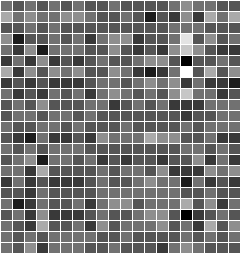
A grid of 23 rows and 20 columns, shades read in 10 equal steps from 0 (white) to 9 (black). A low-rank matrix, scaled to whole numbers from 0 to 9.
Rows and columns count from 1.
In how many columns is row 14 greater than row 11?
3
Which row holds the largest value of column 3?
13
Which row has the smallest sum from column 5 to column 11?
7
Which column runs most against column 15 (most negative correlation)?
19
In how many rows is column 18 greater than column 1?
4
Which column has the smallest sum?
16
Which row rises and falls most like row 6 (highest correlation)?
20
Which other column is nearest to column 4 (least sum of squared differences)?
14
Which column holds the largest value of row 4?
2
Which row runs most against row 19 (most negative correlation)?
11
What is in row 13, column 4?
5
